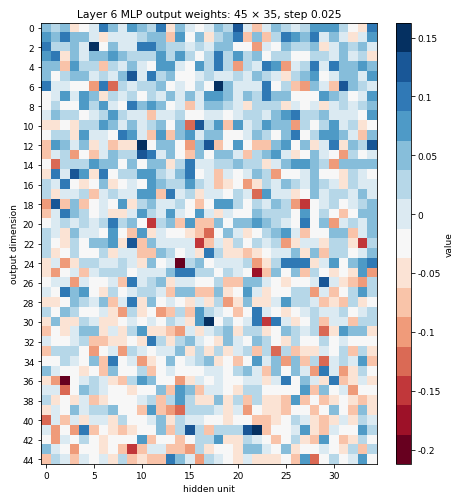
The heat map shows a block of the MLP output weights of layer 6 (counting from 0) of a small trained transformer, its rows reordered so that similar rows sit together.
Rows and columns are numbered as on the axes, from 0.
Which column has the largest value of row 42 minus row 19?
18
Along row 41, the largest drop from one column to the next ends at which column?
23
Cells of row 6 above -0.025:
24
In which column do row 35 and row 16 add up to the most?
29
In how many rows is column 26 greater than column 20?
21
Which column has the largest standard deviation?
22
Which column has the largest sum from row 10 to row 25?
34
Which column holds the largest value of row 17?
13
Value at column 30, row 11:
0.075
